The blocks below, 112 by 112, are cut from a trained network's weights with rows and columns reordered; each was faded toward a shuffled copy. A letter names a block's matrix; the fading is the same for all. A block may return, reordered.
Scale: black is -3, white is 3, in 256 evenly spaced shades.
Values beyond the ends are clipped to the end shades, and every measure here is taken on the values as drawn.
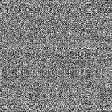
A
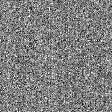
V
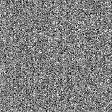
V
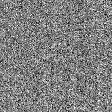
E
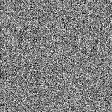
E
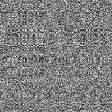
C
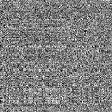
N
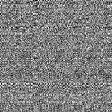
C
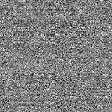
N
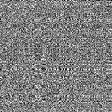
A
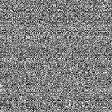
C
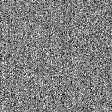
V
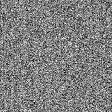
E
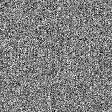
E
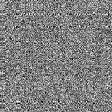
C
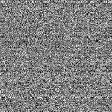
N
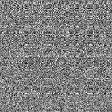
A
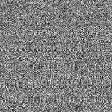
C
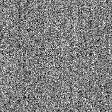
V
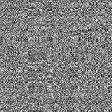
A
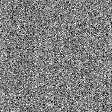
V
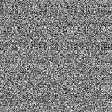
A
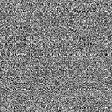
C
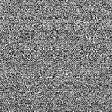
A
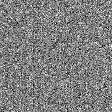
V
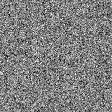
E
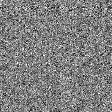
V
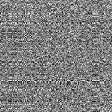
A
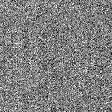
V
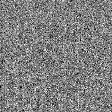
V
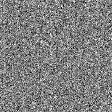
V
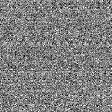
N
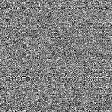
N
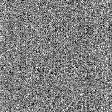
V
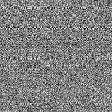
A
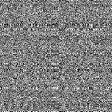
A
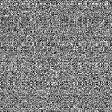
C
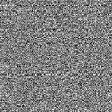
C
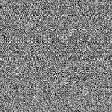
A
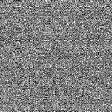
N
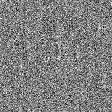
E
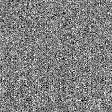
V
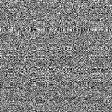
A
